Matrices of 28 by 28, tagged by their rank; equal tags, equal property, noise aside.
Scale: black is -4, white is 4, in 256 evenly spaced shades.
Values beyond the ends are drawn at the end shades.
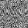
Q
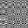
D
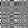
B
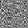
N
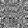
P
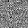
Q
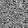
Q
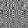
D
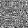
Q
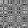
D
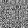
Q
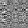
P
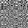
P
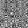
Q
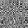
N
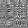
P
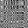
D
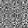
N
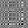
B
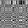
D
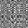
P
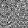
Q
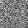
Q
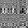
D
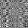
P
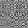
P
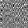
N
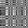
B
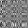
D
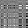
B
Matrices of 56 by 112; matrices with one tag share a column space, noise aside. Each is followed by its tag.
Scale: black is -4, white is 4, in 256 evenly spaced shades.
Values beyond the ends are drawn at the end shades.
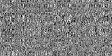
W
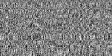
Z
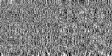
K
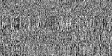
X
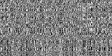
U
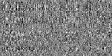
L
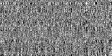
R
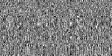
X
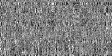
R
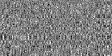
Z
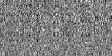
W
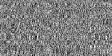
Z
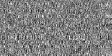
Z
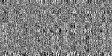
K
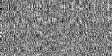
L
